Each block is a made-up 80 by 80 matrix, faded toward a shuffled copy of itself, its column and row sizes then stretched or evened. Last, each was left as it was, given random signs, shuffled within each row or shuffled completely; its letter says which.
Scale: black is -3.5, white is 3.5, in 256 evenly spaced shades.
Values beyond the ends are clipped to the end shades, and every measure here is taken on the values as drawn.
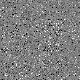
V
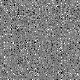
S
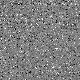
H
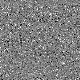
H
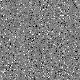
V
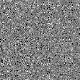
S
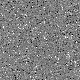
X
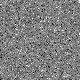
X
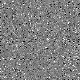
V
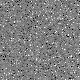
X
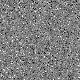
X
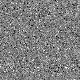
H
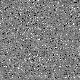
H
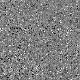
V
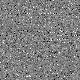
H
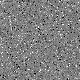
X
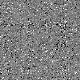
V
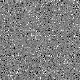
S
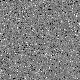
X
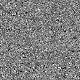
H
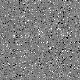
S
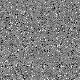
V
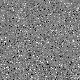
H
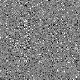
S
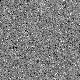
X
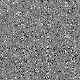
S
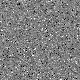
X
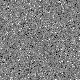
X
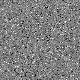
X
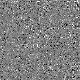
V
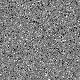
X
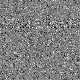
H
